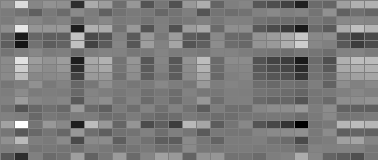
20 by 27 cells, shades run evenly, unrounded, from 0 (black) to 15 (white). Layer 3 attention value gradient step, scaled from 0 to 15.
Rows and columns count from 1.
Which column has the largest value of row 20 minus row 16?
22
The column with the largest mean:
2
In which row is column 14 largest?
16
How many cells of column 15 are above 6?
15
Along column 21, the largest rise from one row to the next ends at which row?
5
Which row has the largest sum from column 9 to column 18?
20
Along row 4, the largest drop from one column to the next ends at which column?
6
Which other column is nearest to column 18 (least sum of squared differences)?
17
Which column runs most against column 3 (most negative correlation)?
24
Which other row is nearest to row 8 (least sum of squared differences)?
4
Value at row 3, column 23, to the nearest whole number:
7
